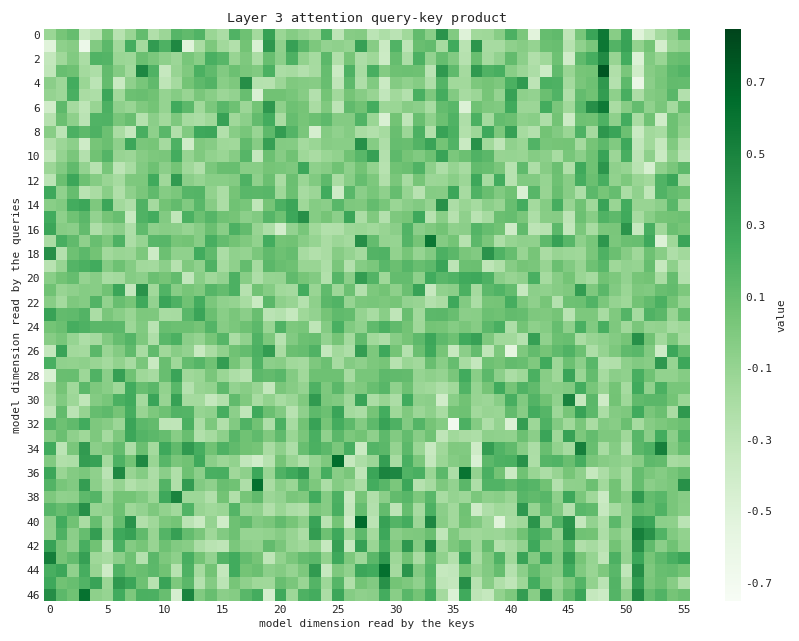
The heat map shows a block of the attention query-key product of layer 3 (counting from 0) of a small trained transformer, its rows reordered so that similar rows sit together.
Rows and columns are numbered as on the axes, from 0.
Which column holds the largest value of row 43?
0
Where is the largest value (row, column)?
3, 48
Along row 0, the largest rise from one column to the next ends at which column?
43
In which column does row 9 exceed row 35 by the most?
37
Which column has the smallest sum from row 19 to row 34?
21
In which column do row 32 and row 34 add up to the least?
35
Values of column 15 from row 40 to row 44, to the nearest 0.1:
-0.4 0 -0.3 0.2 -0.3
